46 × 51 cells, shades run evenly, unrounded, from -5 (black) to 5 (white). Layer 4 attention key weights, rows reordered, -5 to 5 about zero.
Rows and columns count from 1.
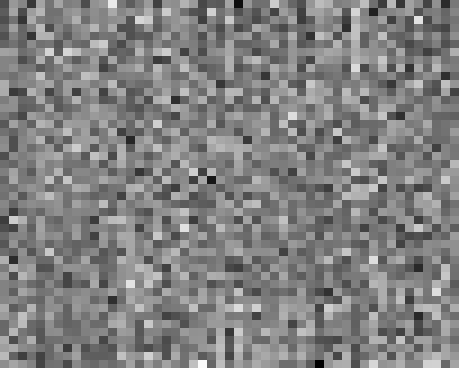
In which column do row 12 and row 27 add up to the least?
2
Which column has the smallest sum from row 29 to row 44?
36
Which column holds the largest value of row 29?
21
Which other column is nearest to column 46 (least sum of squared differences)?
30
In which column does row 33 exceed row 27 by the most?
42
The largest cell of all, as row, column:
46, 23
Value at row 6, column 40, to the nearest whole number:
2
